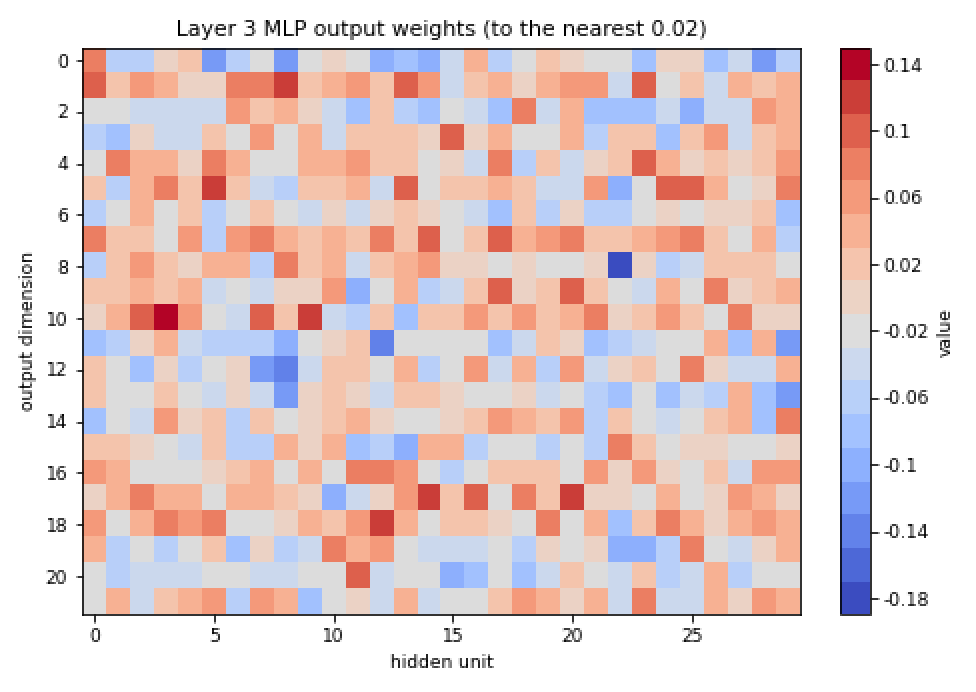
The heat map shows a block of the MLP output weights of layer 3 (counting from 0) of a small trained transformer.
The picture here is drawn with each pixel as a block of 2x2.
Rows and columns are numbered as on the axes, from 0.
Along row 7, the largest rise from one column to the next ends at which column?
6
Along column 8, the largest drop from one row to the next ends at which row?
11
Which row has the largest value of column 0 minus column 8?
0
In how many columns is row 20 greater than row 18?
4
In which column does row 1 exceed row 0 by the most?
8
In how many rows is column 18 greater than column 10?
9
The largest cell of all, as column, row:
3, 10
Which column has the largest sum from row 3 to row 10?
2
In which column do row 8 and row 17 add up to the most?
14
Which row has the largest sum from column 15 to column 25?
7
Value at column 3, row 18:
0.08
